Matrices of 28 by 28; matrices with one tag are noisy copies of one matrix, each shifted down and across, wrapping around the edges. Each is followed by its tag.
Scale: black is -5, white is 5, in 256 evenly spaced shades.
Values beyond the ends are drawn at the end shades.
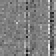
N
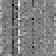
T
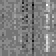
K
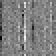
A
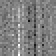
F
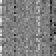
T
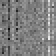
F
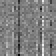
A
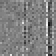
N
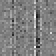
N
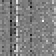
T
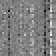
T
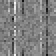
A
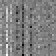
F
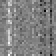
K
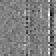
N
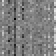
F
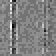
N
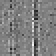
N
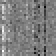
K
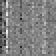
T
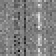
K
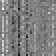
F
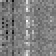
K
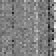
T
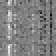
K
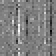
A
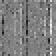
A
